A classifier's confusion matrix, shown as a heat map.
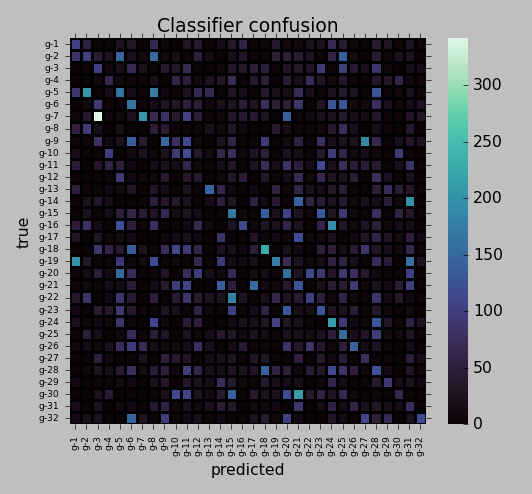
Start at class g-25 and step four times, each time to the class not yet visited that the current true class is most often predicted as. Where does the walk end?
g-24
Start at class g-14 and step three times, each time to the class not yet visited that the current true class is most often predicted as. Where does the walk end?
g-17
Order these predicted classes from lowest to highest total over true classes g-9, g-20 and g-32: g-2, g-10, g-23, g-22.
g-2, g-10, g-22, g-23
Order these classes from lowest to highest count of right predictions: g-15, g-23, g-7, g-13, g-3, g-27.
g-27, g-3, g-23, g-13, g-15, g-7
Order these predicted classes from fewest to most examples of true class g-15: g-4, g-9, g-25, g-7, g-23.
g-4, g-7, g-9, g-25, g-23
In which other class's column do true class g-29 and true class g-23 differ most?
g-20
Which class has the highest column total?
g-25
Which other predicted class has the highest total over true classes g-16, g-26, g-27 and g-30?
g-21
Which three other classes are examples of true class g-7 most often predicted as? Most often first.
g-3, g-20, g-11
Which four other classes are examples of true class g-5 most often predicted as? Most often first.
g-2, g-8, g-28, g-1
